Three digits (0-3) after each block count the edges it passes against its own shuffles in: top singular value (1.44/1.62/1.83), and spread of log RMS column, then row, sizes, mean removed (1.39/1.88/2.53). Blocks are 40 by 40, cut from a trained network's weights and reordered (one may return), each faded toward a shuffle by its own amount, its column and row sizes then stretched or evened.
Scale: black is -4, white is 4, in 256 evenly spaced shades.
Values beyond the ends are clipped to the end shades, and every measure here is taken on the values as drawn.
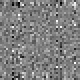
2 3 1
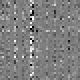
2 3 1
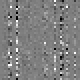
1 3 1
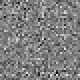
0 2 1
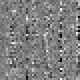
0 3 0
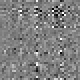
3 2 2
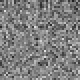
2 0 0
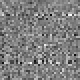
3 0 2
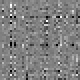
3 3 1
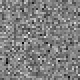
0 0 0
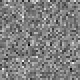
2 0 0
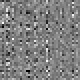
3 3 0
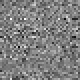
2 0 2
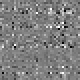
1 2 3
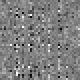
1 3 1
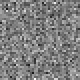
0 0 1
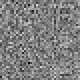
3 1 0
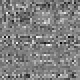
3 0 3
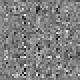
1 2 1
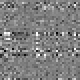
3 2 3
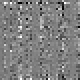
1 3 2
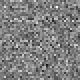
0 0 1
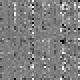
1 3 1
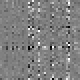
2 3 1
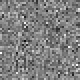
0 2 0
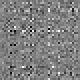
3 2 2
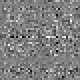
1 1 3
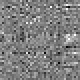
3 2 2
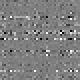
2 1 3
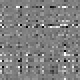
3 2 3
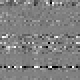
3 0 3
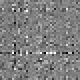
1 2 2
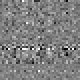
3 1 3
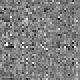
0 2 2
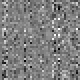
2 3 0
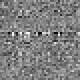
3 0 2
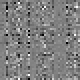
1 3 2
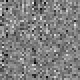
1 2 0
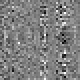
2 3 0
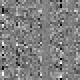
0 3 0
